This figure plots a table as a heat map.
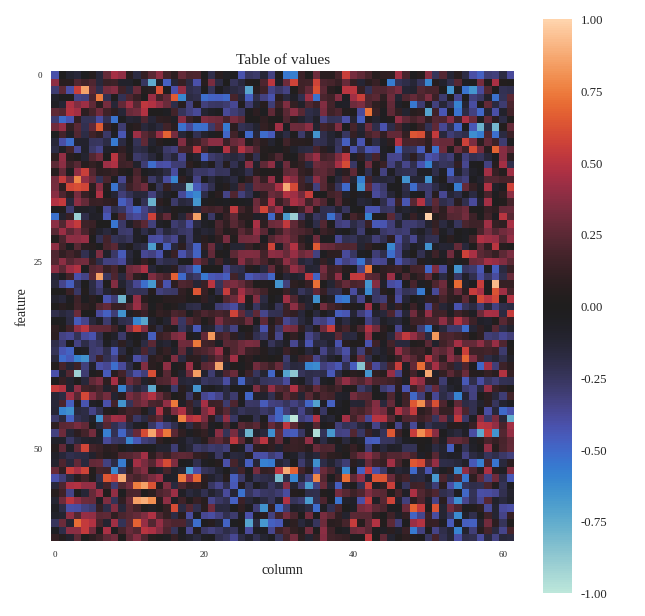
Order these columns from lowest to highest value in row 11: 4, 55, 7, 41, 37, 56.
55, 56, 4, 7, 41, 37
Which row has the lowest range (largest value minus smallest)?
21
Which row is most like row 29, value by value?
10
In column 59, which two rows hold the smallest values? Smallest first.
7, 48
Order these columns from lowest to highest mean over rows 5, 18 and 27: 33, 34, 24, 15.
15, 33, 24, 34
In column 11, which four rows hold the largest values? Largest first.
57, 55, 60, 34
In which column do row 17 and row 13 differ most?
13
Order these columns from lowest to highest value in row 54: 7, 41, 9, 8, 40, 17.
40, 41, 8, 7, 17, 9
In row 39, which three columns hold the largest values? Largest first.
22, 49, 46
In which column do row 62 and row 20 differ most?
8
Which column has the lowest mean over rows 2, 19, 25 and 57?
38
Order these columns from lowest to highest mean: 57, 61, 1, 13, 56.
56, 57, 13, 1, 61
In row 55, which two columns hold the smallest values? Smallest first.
34, 54
